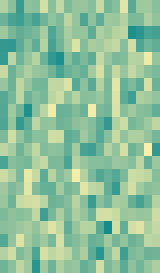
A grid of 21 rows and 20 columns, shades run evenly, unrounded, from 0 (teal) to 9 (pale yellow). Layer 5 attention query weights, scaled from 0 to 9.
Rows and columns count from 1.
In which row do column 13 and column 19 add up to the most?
5
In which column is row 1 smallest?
3
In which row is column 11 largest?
15
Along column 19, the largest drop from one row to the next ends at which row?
13
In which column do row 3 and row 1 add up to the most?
16
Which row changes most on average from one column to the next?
7
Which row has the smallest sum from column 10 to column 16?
20
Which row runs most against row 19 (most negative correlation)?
6
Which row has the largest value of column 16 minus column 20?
12
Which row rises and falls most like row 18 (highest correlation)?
11
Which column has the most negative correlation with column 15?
4
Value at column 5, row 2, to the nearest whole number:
2
